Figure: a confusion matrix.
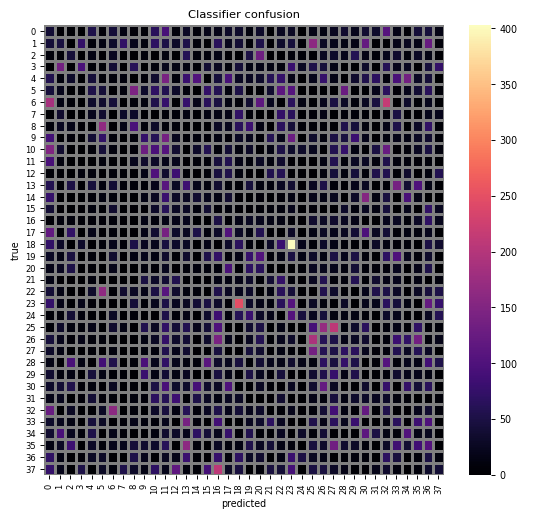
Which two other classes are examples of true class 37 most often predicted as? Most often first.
16, 12
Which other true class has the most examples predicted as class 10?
12
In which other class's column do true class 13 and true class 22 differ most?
5
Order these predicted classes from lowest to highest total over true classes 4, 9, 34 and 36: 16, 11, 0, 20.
20, 16, 0, 11
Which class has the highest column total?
11
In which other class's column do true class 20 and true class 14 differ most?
30
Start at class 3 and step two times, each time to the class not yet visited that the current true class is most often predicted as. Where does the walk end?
25
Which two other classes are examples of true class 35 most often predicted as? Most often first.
13, 27
